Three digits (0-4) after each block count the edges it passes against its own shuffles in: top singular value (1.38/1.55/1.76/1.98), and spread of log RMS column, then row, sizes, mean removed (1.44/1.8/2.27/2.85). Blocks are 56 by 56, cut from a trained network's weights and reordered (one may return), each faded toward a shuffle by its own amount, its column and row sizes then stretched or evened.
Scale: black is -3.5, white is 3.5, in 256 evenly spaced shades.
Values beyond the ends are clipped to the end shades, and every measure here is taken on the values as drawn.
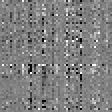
2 4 3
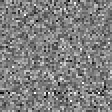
1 0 1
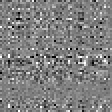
3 3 4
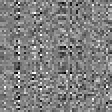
4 4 2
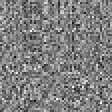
4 1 1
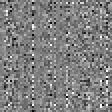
1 4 1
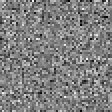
0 0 2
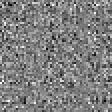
2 3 2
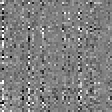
4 4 2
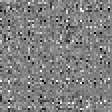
0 4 3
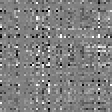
3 4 4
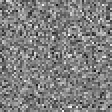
2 0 1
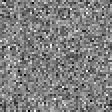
0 0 1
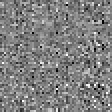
3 3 2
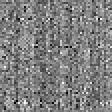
2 0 2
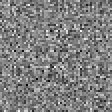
2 0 2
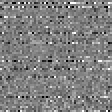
2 0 4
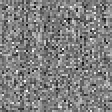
0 1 0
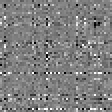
3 2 4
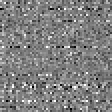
0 0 4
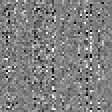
0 4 1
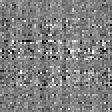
2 0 4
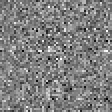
1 2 1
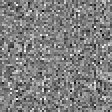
2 2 1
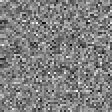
1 0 1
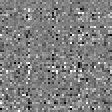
0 3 4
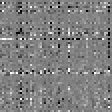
2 3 4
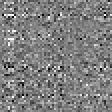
3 3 3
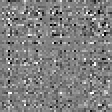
2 3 4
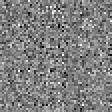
0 2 1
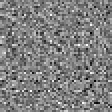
4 1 2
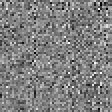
3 2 2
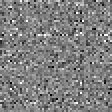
0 1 3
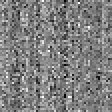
2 3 1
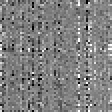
3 4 2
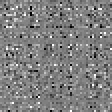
0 3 4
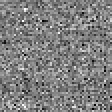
0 1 2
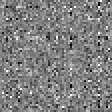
1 3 2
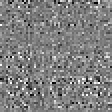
2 2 4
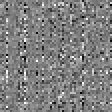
1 4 1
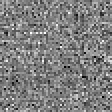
0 1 1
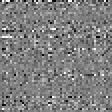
3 2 4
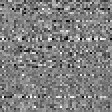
3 0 4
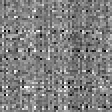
3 0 4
